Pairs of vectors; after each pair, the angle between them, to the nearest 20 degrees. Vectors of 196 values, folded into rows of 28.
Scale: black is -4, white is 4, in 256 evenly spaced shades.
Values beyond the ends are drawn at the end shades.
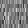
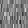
60 degrees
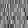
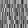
120 degrees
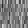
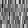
20 degrees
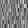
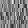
120 degrees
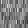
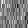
60 degrees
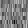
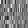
80 degrees
